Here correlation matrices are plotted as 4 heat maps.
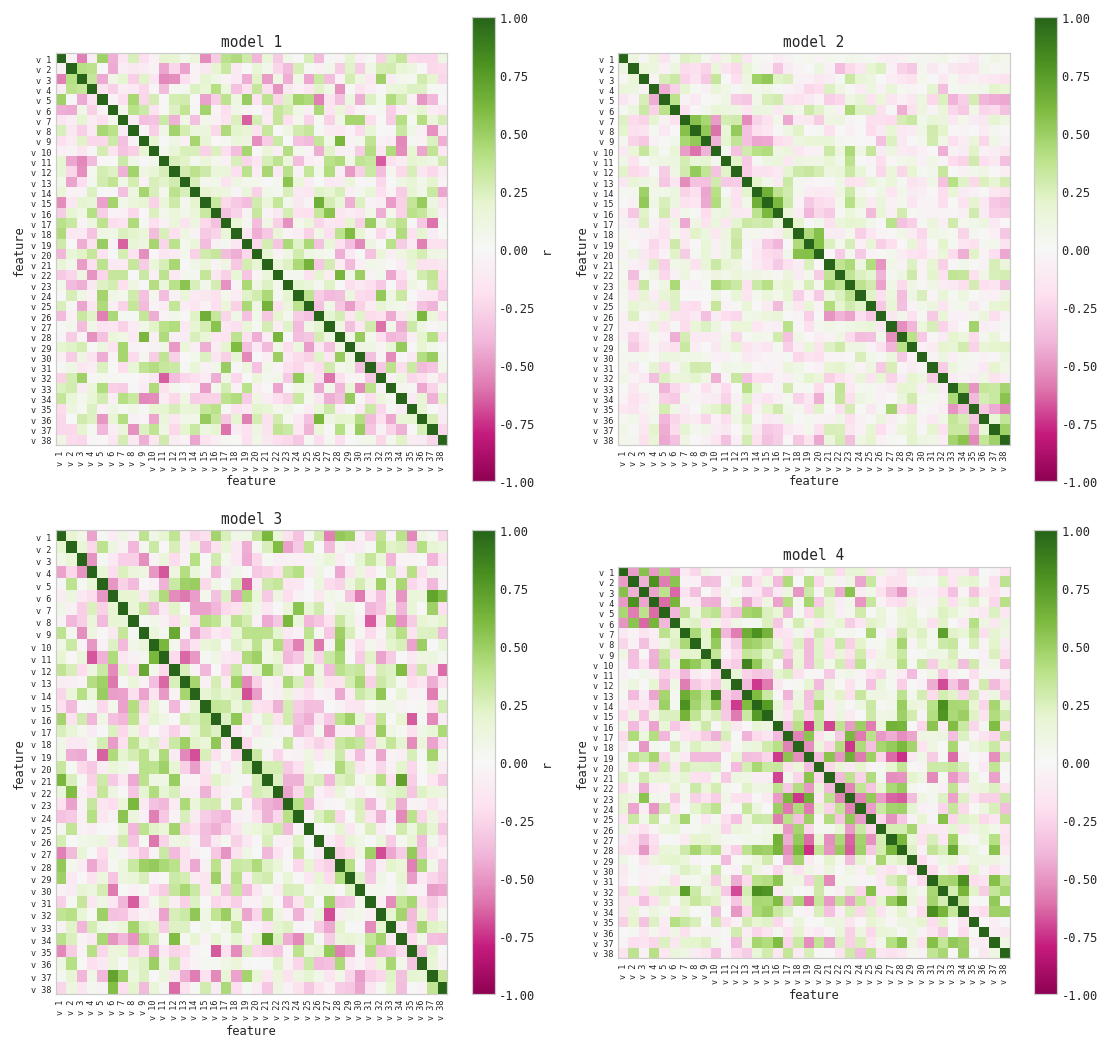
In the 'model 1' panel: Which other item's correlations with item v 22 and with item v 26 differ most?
v 4
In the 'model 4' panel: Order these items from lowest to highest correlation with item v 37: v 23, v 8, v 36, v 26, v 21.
v 21, v 23, v 36, v 26, v 8
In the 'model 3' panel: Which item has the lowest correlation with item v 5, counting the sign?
v 19
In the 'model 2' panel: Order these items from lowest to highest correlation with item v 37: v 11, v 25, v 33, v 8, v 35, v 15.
v 35, v 15, v 11, v 8, v 25, v 33
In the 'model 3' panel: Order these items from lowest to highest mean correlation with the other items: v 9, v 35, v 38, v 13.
v 35, v 38, v 13, v 9
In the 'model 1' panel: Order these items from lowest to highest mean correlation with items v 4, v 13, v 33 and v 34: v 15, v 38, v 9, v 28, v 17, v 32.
v 28, v 9, v 15, v 32, v 38, v 17
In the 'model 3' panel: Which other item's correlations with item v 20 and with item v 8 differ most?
v 23
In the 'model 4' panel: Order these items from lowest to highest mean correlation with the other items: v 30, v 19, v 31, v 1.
v 19, v 1, v 30, v 31
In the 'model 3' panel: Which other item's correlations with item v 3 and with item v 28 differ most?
v 9
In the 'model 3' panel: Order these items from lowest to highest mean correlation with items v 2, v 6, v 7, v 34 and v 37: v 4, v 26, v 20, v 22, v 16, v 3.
v 16, v 3, v 4, v 26, v 20, v 22
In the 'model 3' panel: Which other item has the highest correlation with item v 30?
v 13
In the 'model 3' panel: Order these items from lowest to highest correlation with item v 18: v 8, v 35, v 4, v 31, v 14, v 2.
v 35, v 31, v 2, v 4, v 14, v 8
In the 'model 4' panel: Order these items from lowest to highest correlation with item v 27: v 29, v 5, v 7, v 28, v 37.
v 7, v 5, v 29, v 37, v 28
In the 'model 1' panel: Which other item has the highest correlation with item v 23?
v 13
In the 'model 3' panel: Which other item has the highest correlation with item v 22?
v 2
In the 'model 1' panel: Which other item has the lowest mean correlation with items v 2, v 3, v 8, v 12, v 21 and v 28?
v 38
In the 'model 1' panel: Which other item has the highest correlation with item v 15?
v 26
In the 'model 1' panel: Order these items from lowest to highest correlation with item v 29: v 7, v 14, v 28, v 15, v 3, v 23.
v 15, v 23, v 14, v 28, v 3, v 7
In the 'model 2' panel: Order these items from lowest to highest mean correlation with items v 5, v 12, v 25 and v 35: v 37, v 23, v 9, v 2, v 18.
v 37, v 2, v 18, v 9, v 23
